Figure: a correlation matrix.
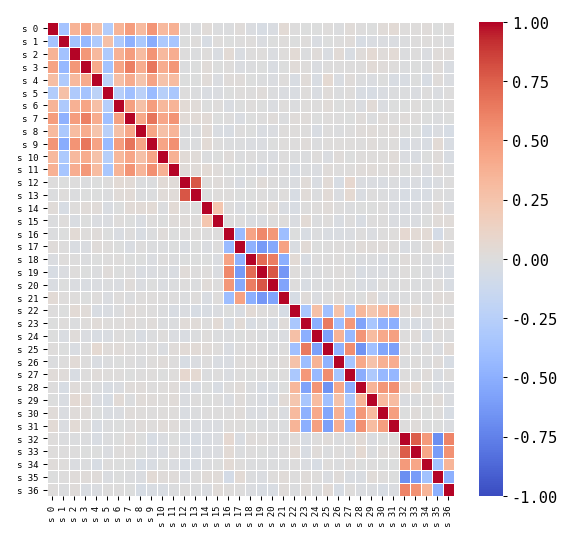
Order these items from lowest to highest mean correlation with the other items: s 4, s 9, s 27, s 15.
s 27, s 15, s 4, s 9
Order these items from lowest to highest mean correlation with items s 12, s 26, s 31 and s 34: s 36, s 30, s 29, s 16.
s 16, s 36, s 29, s 30
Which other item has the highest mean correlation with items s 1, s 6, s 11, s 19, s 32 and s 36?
s 33
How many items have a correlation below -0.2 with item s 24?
3
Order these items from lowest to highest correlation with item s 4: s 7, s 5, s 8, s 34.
s 5, s 34, s 8, s 7
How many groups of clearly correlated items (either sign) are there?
6
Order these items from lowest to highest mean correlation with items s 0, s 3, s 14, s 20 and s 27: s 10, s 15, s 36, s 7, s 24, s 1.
s 1, s 24, s 36, s 15, s 10, s 7
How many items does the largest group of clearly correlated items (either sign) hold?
12
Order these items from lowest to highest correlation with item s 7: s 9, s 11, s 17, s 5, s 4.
s 5, s 17, s 4, s 11, s 9
